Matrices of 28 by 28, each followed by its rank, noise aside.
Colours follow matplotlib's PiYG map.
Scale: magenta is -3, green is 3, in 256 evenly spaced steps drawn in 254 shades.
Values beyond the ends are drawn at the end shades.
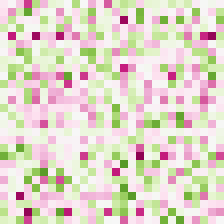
six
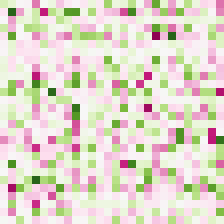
six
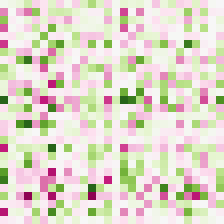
four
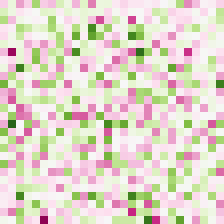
six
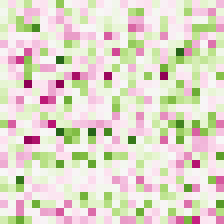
six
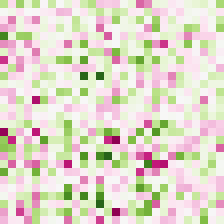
six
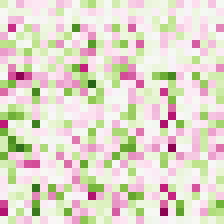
four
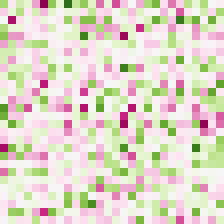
six
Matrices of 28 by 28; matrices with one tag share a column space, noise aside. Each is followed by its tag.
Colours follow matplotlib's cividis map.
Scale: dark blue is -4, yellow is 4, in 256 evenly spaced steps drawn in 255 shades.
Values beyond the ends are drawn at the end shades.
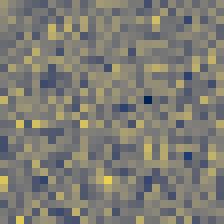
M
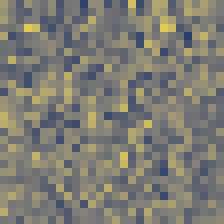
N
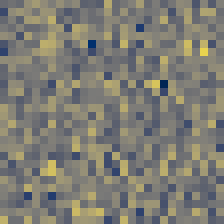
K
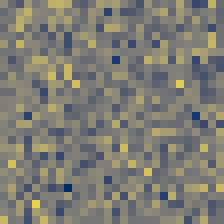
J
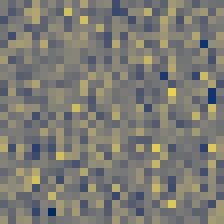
J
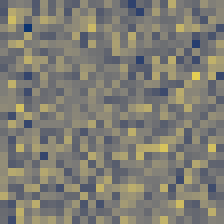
J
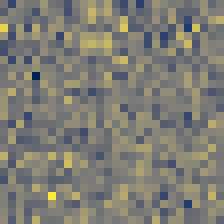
N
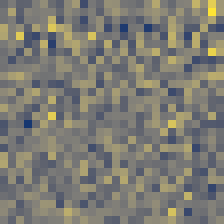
N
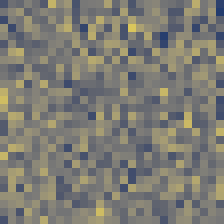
N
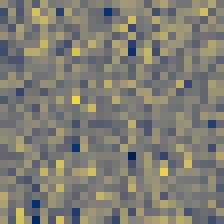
K
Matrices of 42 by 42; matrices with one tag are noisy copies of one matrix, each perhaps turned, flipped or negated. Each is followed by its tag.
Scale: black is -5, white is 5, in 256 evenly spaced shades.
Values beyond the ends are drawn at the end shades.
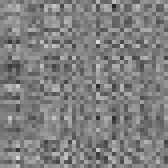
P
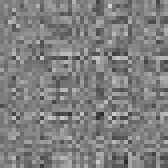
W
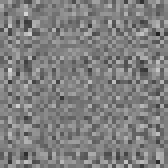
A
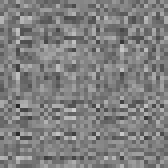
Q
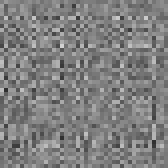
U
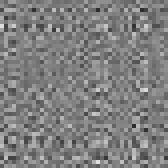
A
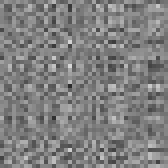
P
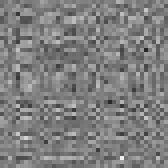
Q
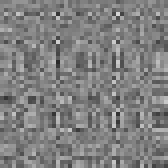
W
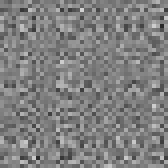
A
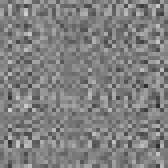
A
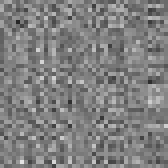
P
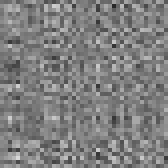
P
